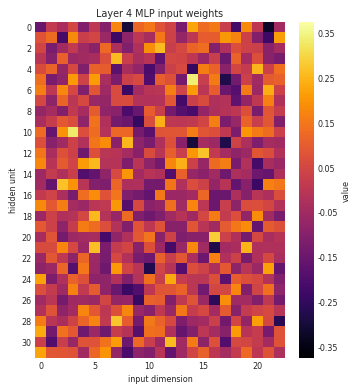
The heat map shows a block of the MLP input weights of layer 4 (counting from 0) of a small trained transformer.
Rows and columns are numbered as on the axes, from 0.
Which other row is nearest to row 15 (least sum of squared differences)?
7
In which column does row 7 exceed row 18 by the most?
21
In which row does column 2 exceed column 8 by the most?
6
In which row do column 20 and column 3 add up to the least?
23
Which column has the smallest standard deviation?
1
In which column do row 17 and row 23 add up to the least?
10
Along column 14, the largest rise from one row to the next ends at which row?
5
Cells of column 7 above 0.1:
9
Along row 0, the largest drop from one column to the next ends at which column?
8
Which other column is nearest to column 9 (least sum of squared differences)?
22
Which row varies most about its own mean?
0
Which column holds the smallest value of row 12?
4
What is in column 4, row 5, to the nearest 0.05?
0.05
